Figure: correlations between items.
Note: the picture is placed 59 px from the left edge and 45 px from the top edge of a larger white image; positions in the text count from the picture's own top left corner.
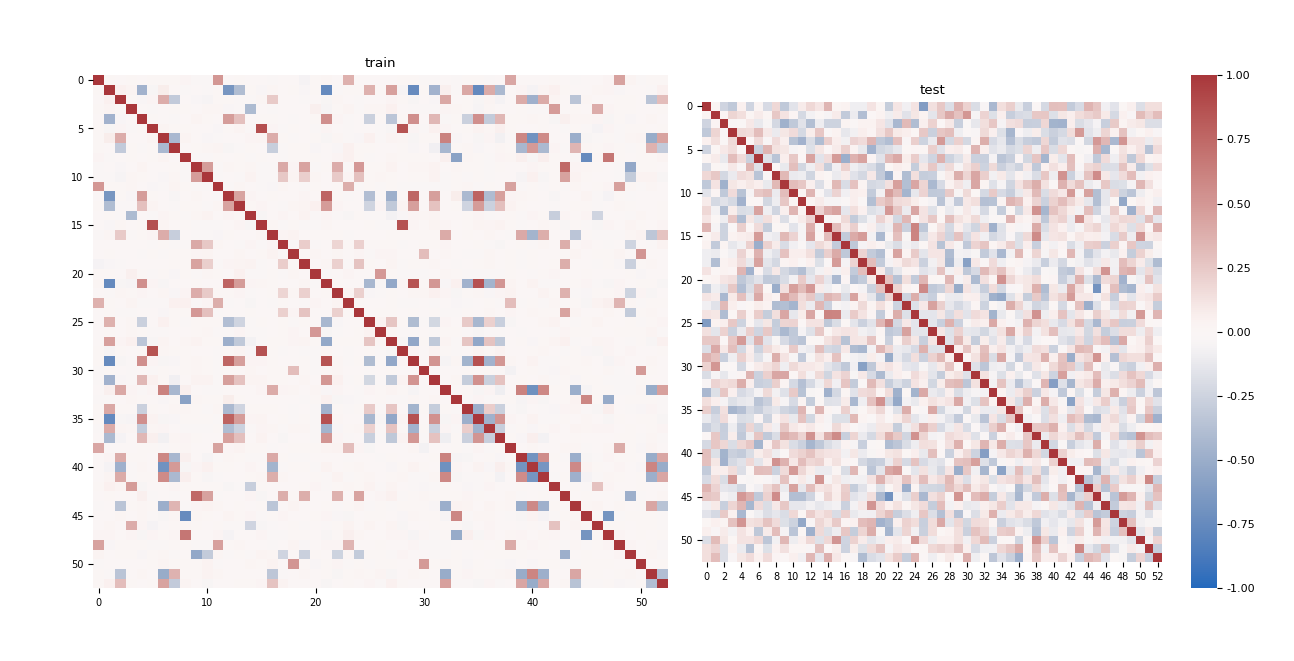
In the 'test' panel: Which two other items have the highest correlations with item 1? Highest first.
30, 28
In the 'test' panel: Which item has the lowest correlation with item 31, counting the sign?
20
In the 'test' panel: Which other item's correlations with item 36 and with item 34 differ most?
42
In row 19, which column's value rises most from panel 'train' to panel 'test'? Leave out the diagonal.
49
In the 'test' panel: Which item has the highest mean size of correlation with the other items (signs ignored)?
45
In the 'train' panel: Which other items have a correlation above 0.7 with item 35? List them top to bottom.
12, 21, 29
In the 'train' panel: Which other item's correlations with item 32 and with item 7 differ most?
40
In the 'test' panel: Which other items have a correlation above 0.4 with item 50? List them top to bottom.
15, 24, 38
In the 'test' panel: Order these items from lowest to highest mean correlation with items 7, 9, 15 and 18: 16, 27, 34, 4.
34, 16, 27, 4
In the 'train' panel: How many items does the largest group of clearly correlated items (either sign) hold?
13
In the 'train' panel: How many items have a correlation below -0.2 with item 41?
4
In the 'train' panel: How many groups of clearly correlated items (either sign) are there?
9
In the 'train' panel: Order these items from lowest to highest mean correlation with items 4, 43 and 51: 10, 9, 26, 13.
26, 13, 10, 9
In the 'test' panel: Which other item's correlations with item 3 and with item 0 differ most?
25
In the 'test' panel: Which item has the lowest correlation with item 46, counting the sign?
5
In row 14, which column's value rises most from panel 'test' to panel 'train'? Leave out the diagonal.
33
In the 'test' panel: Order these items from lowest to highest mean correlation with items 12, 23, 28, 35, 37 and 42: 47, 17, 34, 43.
34, 17, 47, 43
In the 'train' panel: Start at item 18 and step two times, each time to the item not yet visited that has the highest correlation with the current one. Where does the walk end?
30
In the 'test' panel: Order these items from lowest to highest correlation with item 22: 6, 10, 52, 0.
0, 52, 10, 6
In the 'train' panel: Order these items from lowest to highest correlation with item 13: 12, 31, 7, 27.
27, 7, 31, 12
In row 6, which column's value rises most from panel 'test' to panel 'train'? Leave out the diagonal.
39
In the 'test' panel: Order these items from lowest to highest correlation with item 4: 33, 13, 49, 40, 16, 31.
13, 40, 33, 16, 31, 49
